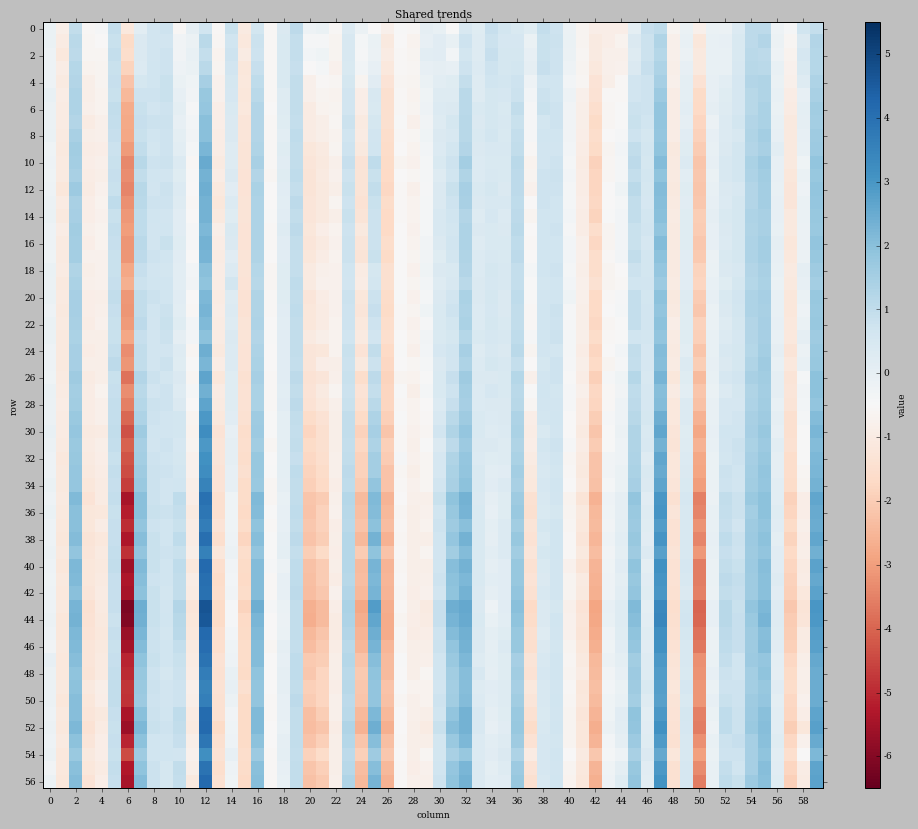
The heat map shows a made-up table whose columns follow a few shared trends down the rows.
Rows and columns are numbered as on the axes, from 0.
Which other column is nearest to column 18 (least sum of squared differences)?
14
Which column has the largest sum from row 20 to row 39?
12
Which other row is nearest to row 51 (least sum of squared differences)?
35
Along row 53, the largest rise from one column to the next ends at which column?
7
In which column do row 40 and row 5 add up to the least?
6
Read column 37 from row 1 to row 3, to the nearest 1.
0 0 0
